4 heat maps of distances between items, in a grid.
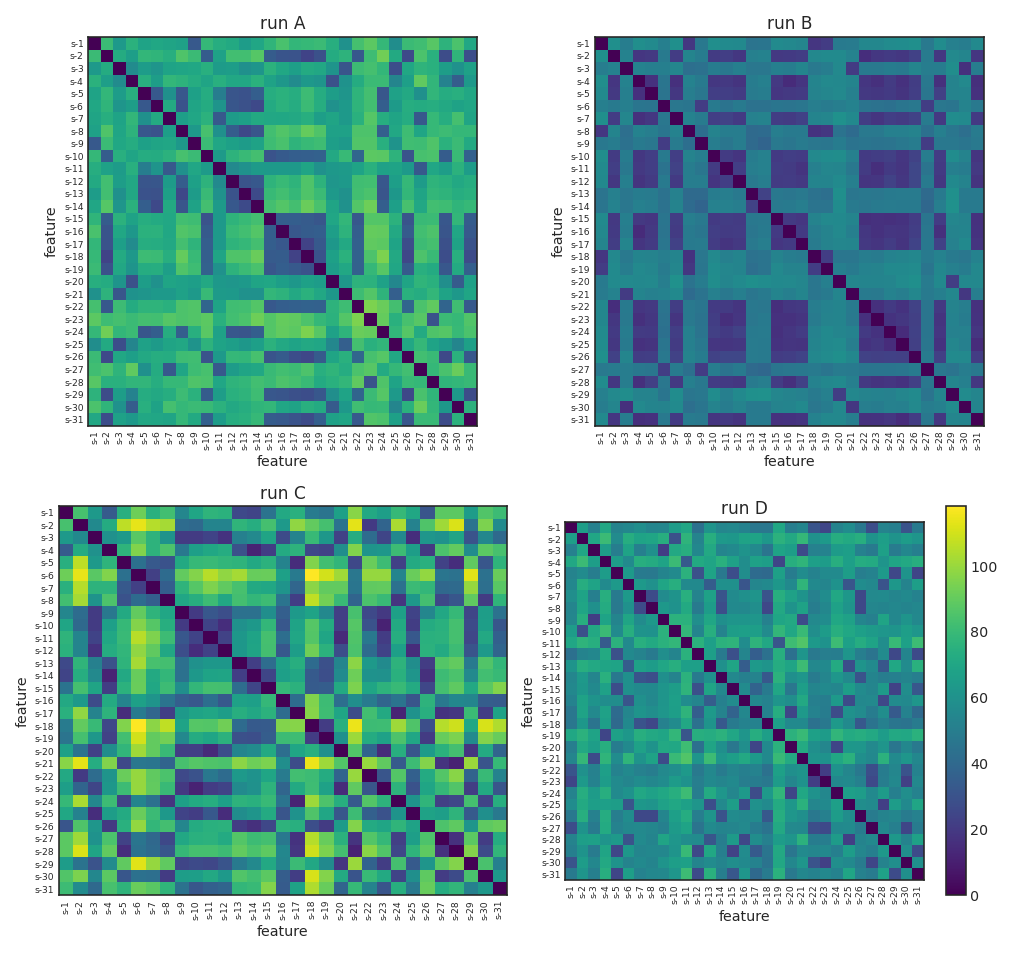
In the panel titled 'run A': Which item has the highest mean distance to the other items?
s-23
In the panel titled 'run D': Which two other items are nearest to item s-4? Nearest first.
s-19, s-11
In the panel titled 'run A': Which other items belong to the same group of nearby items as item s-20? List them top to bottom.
s-4, s-30
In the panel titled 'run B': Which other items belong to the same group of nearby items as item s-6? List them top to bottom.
s-9, s-27
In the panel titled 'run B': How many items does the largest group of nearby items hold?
17
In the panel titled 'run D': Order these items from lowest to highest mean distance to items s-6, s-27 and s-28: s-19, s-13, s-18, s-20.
s-13, s-18, s-20, s-19
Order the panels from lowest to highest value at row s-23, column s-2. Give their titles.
run B, run C, run D, run A
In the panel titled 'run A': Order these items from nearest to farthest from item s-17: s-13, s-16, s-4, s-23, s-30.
s-16, s-4, s-30, s-13, s-23
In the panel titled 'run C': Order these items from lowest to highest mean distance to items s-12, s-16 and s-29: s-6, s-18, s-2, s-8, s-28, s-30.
s-2, s-30, s-8, s-28, s-18, s-6
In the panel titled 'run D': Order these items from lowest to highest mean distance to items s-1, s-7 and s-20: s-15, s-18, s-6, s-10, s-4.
s-18, s-15, s-6, s-10, s-4
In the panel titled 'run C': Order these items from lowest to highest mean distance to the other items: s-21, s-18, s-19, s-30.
s-30, s-19, s-21, s-18
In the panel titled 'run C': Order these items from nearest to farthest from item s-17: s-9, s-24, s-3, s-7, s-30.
s-24, s-30, s-7, s-3, s-9
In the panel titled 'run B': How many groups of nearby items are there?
6
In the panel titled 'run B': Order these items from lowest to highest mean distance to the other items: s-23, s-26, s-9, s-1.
s-23, s-26, s-9, s-1
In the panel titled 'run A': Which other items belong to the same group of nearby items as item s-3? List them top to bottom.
s-21, s-25
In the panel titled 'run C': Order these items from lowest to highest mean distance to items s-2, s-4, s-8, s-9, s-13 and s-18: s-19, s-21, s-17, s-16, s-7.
s-19, s-16, s-17, s-7, s-21
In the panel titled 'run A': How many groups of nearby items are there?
7
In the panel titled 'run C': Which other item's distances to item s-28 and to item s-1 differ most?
s-21
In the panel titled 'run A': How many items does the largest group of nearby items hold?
11
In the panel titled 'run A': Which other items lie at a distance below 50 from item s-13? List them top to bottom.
s-5, s-6, s-8, s-12, s-14, s-24
